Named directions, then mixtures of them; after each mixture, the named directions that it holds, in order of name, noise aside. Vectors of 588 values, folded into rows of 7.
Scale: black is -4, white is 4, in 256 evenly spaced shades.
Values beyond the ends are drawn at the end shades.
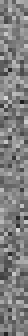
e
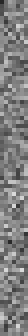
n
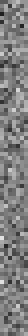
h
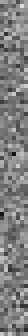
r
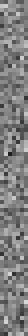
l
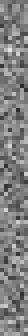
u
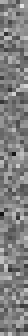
r.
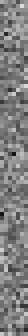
r.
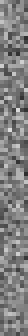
h, n, u.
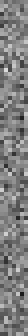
e, l, u.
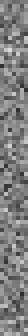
u.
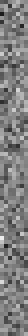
h.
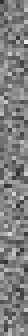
n, u.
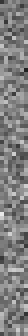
n, r.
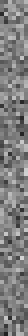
e, l, n.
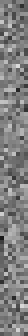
h, r.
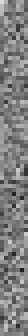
n.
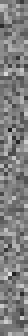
e, l, u.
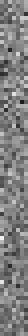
e, h, r.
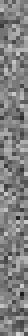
e, l, u.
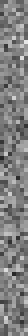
l, n.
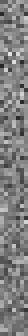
e, h, u.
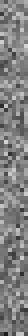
e, h, l.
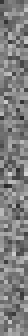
n, u.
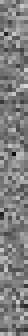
r.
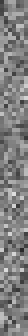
n.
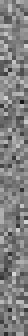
e.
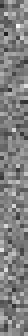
n, r.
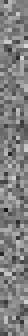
l, u.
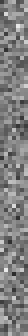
l, n, r.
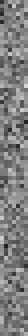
h, n.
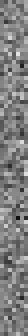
e, n, u.
